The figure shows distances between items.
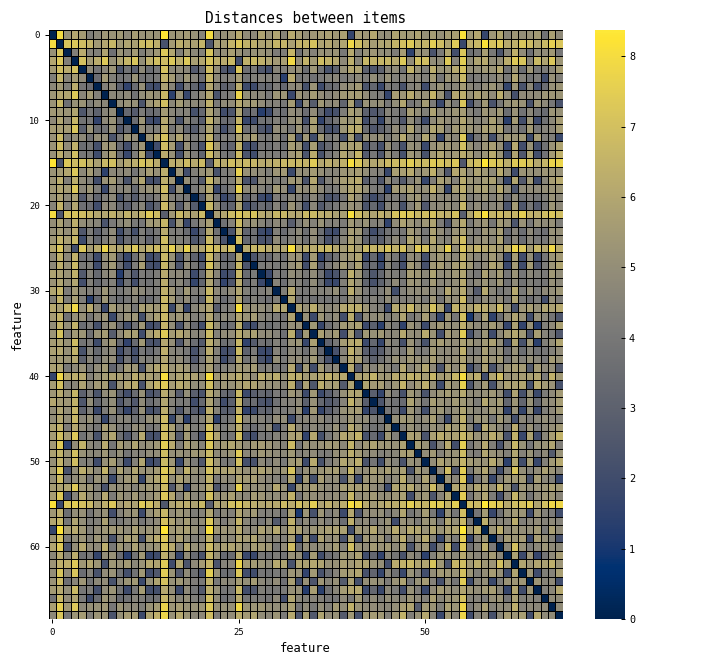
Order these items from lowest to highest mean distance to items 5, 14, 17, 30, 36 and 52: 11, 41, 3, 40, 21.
11, 41, 40, 3, 21
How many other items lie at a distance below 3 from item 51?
4
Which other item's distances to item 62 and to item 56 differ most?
33
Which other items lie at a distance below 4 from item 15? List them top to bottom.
1, 21, 55
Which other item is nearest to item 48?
2
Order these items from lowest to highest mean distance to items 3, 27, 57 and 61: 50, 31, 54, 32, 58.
50, 31, 54, 58, 32
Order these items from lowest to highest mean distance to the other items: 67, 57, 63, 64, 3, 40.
63, 64, 57, 67, 40, 3
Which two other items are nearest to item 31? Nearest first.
5, 66
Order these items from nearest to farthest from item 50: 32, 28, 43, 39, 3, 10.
10, 43, 28, 32, 39, 3
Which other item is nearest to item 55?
1
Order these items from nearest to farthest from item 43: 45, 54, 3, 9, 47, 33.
9, 47, 45, 33, 54, 3
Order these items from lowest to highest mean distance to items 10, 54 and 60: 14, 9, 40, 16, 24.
14, 9, 24, 16, 40
